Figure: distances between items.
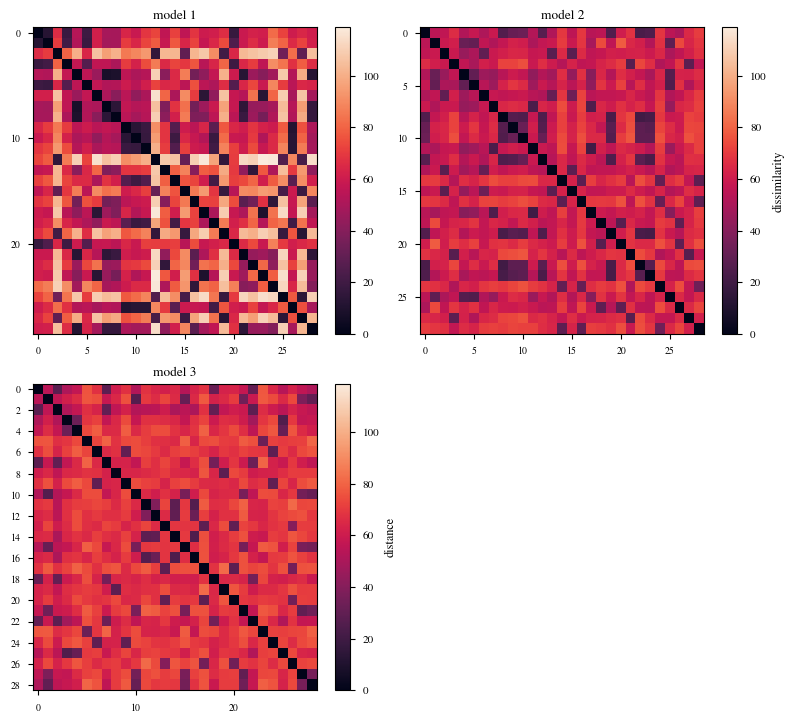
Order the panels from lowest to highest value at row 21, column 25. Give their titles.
model 2, model 3, model 1
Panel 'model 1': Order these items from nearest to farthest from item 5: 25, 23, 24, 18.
18, 23, 25, 24
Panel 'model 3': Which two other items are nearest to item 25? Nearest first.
3, 4
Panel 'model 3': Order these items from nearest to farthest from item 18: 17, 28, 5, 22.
22, 28, 17, 5
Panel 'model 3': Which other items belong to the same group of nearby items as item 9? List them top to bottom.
6, 24
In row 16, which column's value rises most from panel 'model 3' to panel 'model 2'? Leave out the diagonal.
11
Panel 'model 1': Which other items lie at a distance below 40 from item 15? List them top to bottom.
2, 12, 19, 25, 27
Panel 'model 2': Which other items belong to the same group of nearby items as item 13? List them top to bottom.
2, 6, 15
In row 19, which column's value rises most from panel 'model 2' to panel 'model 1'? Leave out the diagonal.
23
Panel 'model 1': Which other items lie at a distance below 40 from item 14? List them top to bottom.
9, 10, 11, 18, 26
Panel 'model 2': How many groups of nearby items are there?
7
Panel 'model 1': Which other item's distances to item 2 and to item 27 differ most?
25
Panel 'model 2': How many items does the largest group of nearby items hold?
8
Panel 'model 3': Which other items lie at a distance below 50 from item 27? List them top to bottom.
1, 10, 15, 21, 28
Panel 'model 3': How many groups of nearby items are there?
8
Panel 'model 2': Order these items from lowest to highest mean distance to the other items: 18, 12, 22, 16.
12, 22, 18, 16
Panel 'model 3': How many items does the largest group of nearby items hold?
6
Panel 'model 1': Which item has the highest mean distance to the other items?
12
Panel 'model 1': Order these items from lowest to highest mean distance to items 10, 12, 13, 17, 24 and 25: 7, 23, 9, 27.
9, 7, 27, 23
